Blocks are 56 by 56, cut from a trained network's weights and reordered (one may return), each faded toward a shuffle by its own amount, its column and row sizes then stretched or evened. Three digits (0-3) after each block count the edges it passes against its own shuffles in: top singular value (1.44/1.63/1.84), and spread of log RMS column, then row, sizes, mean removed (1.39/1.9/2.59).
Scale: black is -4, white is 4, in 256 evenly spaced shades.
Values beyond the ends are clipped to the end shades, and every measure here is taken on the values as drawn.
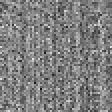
2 0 1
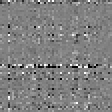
2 2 3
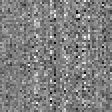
0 3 0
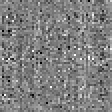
1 1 2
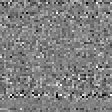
0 0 3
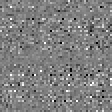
0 1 3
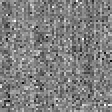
1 0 1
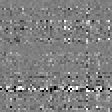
3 1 3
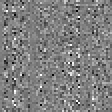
0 3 0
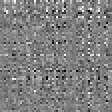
3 3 2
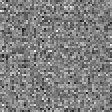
2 1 0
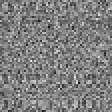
3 0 0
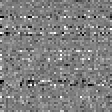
2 1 3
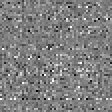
0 0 3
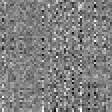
3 3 0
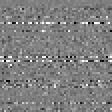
3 0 3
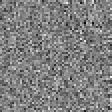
1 1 0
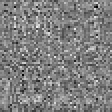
2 2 0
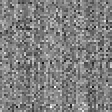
1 0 1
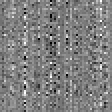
3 3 1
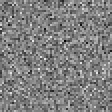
1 1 0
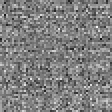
1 0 1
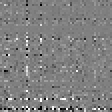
3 2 3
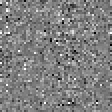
0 2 1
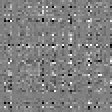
2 3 3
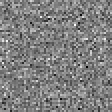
2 0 0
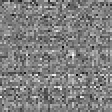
2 0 2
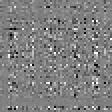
0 3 3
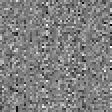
1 3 0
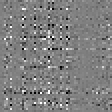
3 3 3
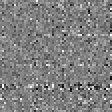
1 2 2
